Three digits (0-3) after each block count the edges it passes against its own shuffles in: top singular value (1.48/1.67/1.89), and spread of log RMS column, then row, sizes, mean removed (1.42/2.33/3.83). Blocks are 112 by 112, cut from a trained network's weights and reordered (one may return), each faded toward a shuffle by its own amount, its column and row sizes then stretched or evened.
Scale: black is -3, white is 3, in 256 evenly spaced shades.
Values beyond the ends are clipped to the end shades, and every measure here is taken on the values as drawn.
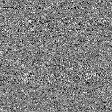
1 0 2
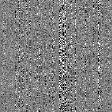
1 3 0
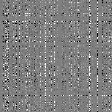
1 3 2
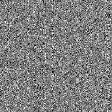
0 2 0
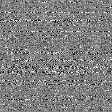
1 0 3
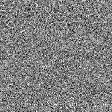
1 0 1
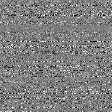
0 0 3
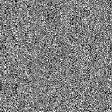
2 2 0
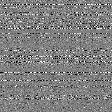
1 0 3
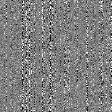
1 3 0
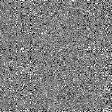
1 2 2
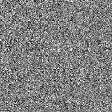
2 1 1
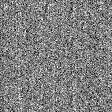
0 0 0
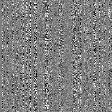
1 3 1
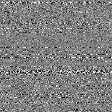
3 0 3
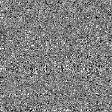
2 1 2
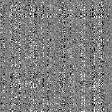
1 3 2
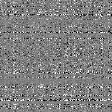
0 2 3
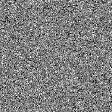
1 1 0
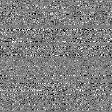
2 1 3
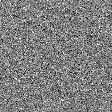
0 0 1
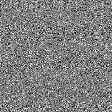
3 0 2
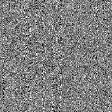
3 2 0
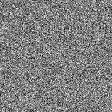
3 0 0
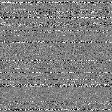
1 0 3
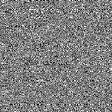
3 0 2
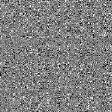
1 2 2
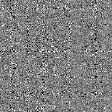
0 2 2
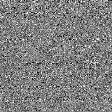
0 0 2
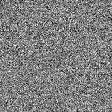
1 0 0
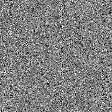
1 1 0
